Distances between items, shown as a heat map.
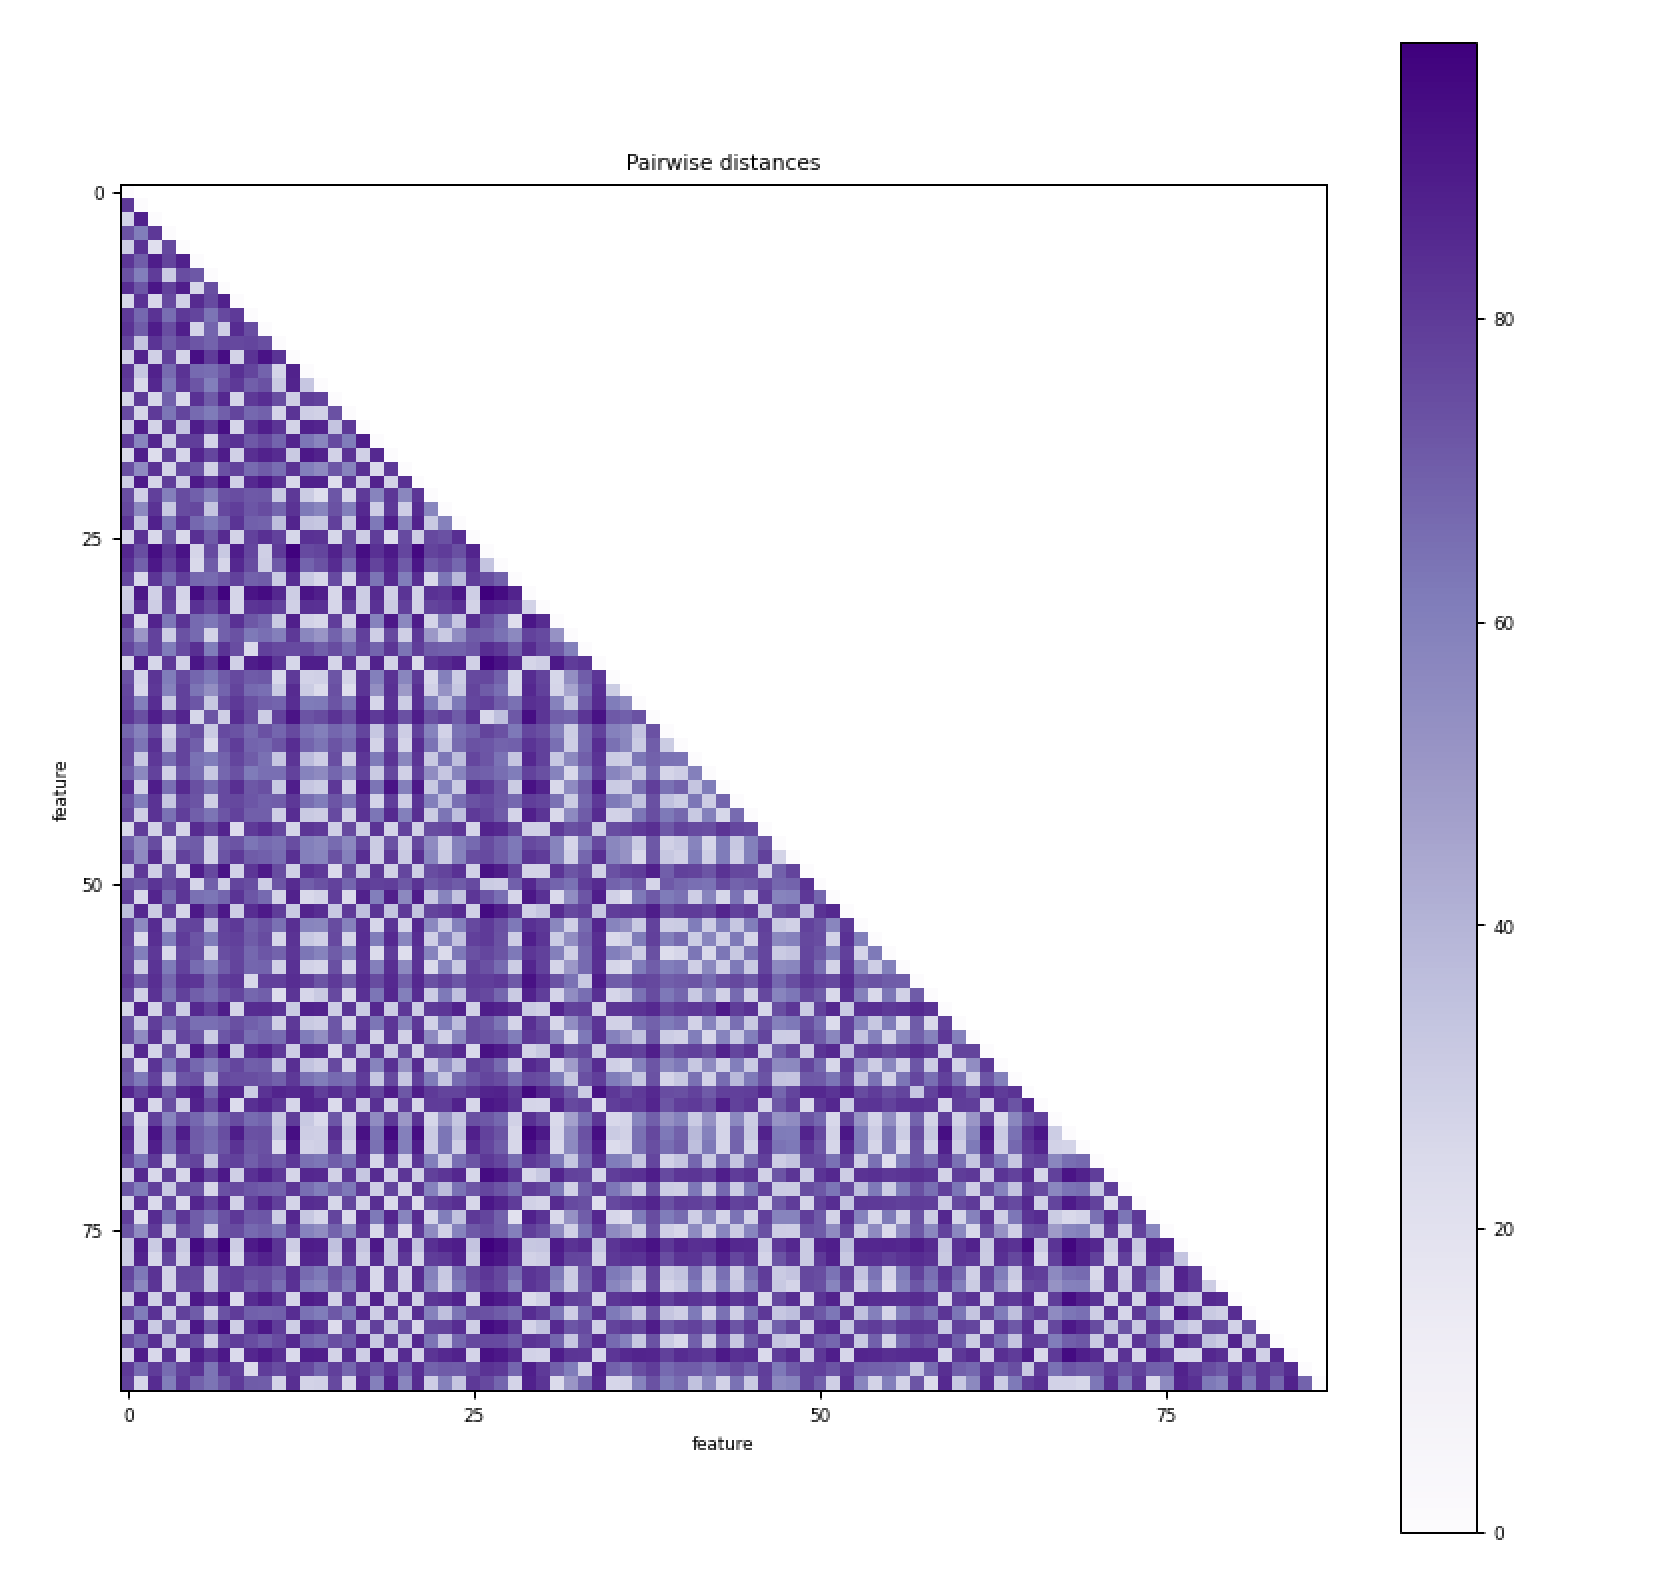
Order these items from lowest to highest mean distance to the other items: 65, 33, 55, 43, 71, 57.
55, 43, 71, 33, 57, 65
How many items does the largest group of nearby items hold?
26
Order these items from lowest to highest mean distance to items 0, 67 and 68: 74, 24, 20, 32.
74, 24, 32, 20
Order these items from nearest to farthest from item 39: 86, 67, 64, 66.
64, 67, 86, 66
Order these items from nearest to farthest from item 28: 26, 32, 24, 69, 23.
69, 24, 32, 23, 26
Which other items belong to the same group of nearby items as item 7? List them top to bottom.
5, 10, 26, 27, 38, 50
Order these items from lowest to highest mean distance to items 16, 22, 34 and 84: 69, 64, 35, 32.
35, 69, 32, 64
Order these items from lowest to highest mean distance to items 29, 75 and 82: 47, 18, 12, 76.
12, 76, 47, 18
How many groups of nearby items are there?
5
